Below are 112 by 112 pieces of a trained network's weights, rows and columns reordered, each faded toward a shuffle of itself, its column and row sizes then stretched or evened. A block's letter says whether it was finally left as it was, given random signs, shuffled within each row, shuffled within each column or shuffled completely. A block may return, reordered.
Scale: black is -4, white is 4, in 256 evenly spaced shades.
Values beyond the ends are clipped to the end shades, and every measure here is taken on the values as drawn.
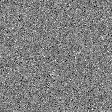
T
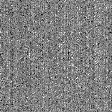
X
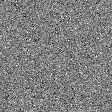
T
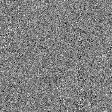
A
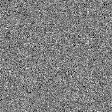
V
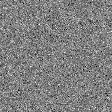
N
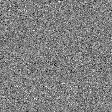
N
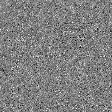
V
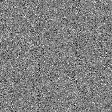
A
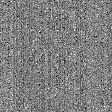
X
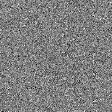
V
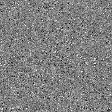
V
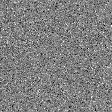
N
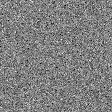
T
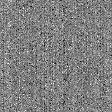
X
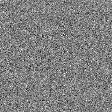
V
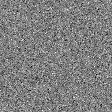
T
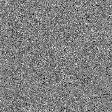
V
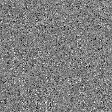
V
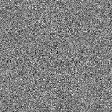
X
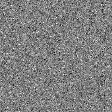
A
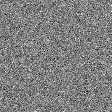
N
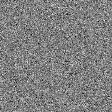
V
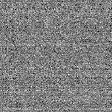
X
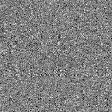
X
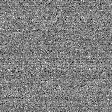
N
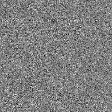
X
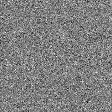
N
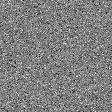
T
